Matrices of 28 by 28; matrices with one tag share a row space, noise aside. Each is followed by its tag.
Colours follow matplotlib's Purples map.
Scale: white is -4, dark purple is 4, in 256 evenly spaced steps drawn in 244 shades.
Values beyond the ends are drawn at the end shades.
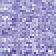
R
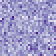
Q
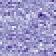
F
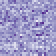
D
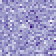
Q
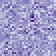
Q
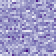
F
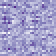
R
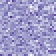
Q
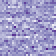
F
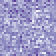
D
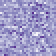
D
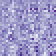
Q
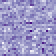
R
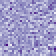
Q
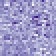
D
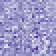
D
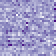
F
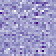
D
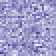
D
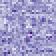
R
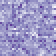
F
